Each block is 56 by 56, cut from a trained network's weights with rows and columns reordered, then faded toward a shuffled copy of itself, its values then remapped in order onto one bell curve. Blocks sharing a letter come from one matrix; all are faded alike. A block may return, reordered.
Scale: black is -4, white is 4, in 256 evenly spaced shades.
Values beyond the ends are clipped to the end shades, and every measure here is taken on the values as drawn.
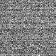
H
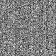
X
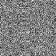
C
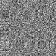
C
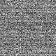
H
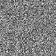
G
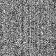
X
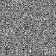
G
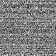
H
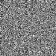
G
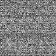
H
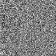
G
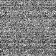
H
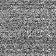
H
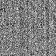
X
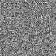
G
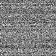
H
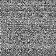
H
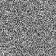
C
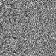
C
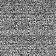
H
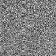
G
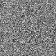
G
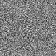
C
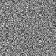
C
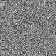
C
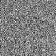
G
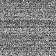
H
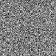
C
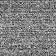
H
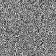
C
